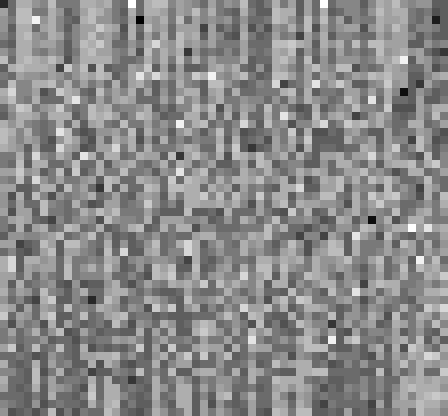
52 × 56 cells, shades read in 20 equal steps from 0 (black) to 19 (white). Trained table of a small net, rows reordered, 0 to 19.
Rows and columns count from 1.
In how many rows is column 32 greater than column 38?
18
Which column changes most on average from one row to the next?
37
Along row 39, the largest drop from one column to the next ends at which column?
23
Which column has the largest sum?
14
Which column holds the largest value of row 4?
13
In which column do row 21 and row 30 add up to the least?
48
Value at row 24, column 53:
5
